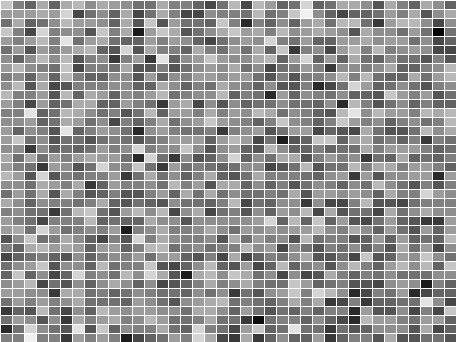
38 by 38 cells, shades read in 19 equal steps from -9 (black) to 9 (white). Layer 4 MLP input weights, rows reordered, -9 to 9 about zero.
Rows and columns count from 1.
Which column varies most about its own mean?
30
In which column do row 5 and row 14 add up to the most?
6
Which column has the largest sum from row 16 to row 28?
20
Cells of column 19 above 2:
6
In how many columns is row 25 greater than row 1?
14
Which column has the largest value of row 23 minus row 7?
31
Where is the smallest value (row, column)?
4, 37
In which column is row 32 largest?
25
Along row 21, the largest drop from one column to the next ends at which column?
8
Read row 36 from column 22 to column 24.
-8 -1 0
